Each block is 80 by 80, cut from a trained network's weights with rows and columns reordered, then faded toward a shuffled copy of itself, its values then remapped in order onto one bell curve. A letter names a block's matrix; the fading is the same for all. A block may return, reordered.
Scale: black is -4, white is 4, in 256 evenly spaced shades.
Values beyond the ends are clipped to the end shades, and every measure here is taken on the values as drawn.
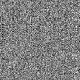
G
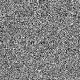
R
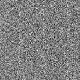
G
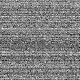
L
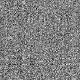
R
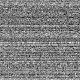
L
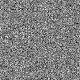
R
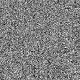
G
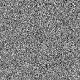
G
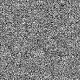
G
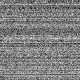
L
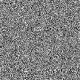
G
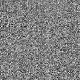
R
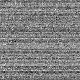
L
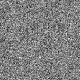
G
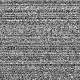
L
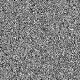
G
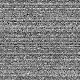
L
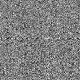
R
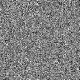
G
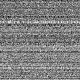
L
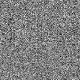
R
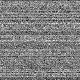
L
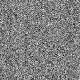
G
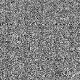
R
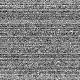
L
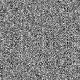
G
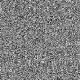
G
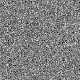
R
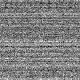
L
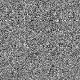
R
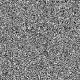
G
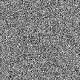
G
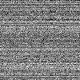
L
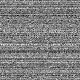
L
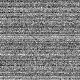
L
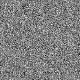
R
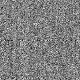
R
